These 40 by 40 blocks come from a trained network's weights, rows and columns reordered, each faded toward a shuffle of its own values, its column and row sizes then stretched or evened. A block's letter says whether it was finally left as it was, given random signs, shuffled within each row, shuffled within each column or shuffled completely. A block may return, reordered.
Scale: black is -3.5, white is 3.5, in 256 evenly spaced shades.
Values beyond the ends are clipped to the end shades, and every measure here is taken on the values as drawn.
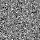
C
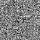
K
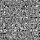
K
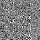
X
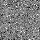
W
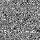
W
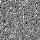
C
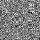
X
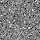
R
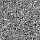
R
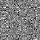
X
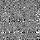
X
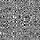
X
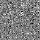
K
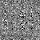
K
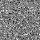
W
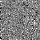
C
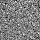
R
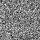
R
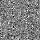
C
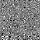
K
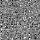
K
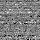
W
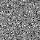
W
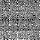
X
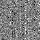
C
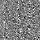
C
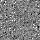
C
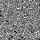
R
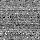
W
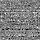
W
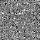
K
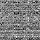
X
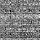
X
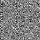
X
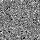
R
